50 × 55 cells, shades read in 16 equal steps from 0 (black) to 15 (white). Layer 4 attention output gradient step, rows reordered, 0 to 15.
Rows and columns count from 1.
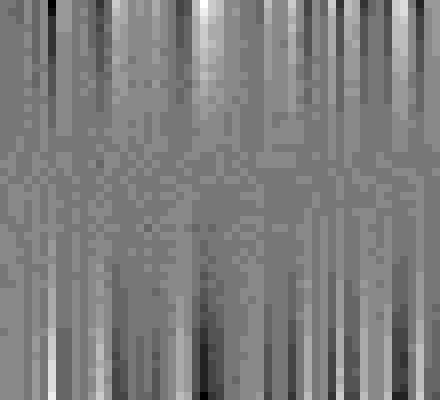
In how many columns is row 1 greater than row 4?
17
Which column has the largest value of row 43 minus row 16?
7
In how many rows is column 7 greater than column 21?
25
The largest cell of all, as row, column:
1, 26
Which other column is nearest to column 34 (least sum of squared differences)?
44
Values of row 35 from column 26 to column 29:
5 6 7 7
